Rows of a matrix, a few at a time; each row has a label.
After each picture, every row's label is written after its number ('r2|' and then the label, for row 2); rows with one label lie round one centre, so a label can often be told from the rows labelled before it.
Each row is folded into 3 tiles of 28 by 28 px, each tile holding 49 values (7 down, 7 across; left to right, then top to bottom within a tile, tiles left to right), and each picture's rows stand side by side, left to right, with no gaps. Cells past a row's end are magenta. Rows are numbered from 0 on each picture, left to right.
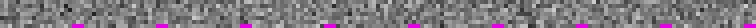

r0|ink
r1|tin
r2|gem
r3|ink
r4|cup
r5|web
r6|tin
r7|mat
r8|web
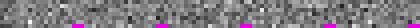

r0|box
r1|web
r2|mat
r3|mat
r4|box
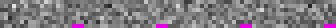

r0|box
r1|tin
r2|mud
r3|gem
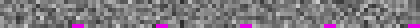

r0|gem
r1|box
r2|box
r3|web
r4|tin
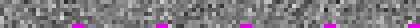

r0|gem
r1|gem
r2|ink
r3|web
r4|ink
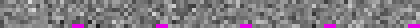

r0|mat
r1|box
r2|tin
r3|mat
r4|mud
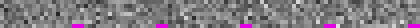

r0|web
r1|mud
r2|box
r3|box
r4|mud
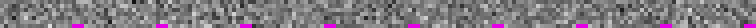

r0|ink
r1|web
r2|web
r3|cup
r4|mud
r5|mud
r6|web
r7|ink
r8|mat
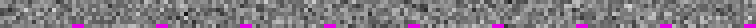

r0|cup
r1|mat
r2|box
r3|ink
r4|gem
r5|box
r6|cup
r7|web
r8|ink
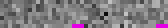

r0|box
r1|cup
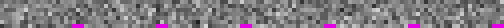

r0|cup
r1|web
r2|tin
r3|web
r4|tin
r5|tin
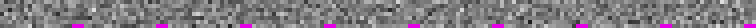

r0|cup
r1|gem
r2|web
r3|web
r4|tin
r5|tin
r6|mat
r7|tin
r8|mat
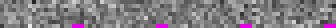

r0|cup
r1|gem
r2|mud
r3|mud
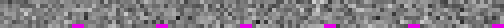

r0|mud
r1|gem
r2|ink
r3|tin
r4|cup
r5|mat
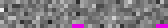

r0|tin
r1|gem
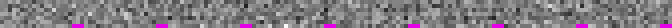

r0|ink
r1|gem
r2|web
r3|web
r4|ink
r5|web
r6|cup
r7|tin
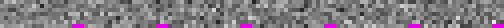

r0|ink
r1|web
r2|mud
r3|mud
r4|mat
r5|tin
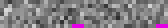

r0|gem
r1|gem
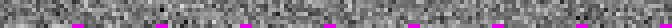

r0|tin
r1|gem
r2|box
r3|mat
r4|box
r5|web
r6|cup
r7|box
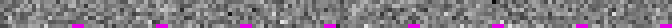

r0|cup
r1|mud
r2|gem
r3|box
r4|cup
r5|web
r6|web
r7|web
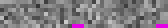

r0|mat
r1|gem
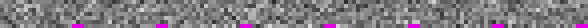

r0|gem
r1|mud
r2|mud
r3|mud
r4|web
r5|mud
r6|cup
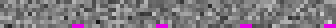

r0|mud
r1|box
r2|gem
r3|box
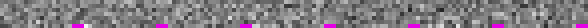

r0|cup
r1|ink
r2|gem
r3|tin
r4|mat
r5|tin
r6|gem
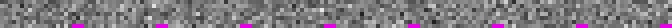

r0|mud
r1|cup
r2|web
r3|mud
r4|box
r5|box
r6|gem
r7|mat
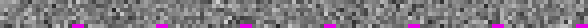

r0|mud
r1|web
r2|gem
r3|cup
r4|box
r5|mud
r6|mud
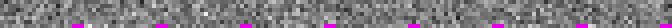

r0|tin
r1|tin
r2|gem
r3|box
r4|cup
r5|mat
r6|gem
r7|tin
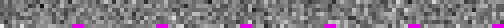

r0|ink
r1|gem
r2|web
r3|box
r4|mat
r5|tin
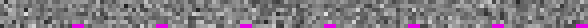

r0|mud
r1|mud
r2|web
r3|tin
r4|mat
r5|cup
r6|gem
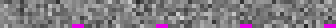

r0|tin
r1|box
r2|mud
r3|mud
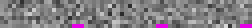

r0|web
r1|box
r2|mud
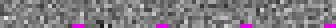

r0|mud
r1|box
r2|mud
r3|web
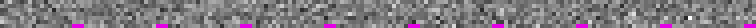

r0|mat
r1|tin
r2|cup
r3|gem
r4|mat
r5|gem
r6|gem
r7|ink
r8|box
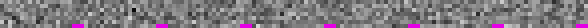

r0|mat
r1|ink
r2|mud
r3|tin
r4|cup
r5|tin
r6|web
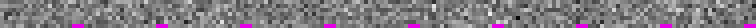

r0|tin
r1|mat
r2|box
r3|ink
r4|gem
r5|box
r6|mat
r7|cup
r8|gem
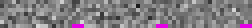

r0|mat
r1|ink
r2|box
